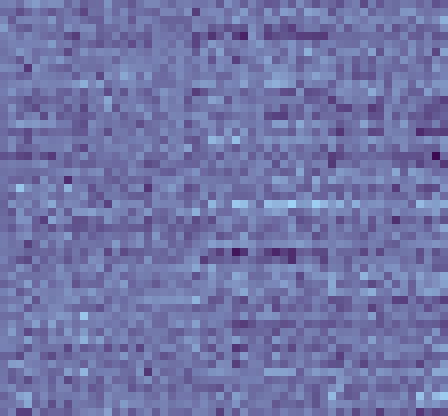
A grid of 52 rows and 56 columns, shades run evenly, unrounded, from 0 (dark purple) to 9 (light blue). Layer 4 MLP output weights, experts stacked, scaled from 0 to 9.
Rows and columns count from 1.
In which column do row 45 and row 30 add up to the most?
31
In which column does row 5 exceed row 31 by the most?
4
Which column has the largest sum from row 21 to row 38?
42
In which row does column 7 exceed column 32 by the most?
41
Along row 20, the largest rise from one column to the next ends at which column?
56
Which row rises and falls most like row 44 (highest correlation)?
32
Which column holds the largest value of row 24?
3
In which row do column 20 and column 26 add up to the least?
33
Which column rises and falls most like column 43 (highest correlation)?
54
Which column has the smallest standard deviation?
1
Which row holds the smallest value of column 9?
23
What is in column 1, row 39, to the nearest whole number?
5
